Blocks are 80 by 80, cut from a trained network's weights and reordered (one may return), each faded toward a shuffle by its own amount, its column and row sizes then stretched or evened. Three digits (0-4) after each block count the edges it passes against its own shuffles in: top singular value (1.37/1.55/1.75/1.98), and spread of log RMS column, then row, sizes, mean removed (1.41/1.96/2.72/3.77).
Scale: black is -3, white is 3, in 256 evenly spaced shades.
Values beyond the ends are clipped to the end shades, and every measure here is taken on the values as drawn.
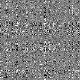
3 3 3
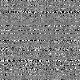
1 1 4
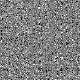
0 3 0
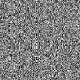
4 2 0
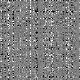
2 4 3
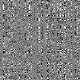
2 4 2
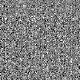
0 1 2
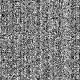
2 0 0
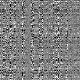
4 4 0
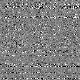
0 2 4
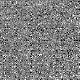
1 2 2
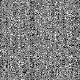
1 1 2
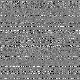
1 1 4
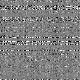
2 0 4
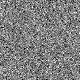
0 0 0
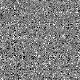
0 2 2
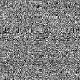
4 1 2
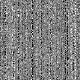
4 3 0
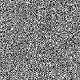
2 2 0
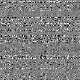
2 2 4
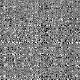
1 1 3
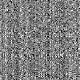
3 1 2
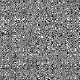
2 3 1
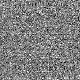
1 1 0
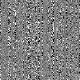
1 4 0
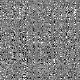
0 3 2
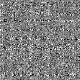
1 0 3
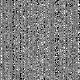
2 4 1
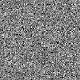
2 1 2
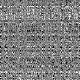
4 3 2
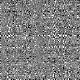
3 3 2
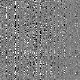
2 4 1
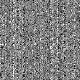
2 2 1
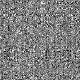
1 0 2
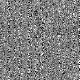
1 3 0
